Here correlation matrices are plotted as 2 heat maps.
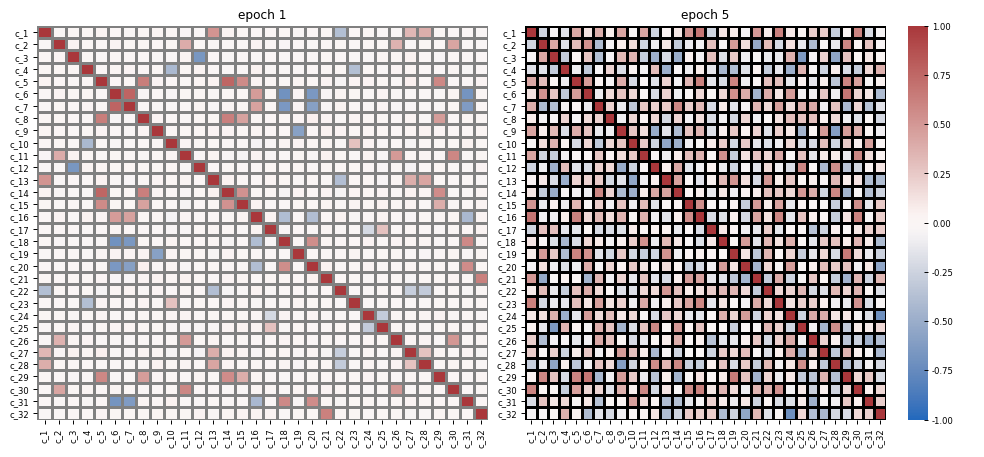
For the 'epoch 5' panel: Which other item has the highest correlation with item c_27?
c_9
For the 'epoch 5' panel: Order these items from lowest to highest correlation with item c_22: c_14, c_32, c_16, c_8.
c_32, c_8, c_16, c_14
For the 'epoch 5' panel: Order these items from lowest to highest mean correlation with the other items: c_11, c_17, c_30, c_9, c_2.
c_17, c_2, c_9, c_11, c_30
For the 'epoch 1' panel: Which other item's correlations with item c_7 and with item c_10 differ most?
c_6
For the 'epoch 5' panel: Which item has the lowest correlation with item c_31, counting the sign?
c_26
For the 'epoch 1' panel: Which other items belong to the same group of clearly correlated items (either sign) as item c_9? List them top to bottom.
c_19
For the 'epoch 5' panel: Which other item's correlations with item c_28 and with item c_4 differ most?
c_13
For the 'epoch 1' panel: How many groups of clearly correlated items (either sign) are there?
9
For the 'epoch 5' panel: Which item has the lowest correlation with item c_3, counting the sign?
c_25
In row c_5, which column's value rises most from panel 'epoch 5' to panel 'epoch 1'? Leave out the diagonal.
c_14
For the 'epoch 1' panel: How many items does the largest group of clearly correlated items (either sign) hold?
6
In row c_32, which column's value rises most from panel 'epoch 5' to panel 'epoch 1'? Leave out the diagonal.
c_24
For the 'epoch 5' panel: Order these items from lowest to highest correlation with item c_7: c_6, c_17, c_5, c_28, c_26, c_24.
c_17, c_6, c_5, c_24, c_28, c_26
